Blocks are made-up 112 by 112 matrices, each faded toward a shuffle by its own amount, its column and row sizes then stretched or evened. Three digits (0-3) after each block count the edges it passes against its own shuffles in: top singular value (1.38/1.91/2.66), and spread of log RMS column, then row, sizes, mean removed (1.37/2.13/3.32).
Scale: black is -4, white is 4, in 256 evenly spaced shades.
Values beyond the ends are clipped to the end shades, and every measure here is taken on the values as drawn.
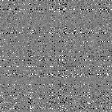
1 2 3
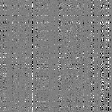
3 3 2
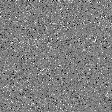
0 0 1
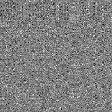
2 1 1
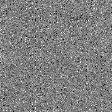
0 2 0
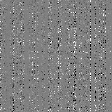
1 3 1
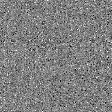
1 1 0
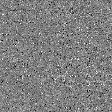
1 1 1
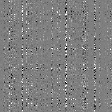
1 3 2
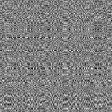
3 0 3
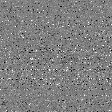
0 0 2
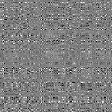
3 2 3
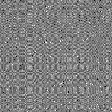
3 0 0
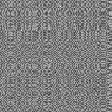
3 2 1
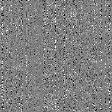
1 3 1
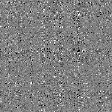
1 2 2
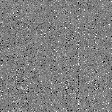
1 2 1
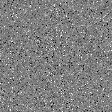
0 1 0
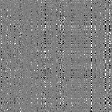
3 3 1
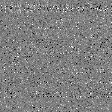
1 1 2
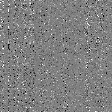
1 2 0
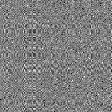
3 2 1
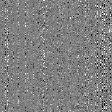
2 3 0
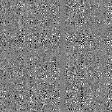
0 3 2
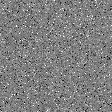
0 0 0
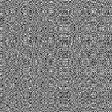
3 2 1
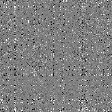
2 2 2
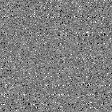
1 1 2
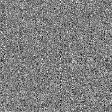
1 2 0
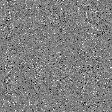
1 1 1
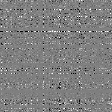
2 2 3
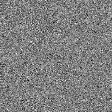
1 1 1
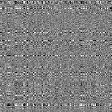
3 2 3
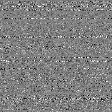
1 0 3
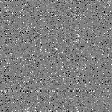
2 1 1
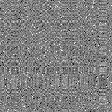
3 0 0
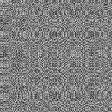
3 2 1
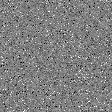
0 0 1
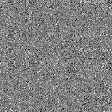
2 1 1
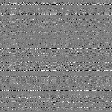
3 0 3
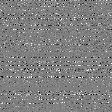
2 0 3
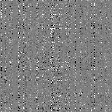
2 3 2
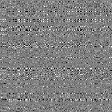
3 1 3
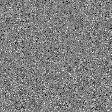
0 1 1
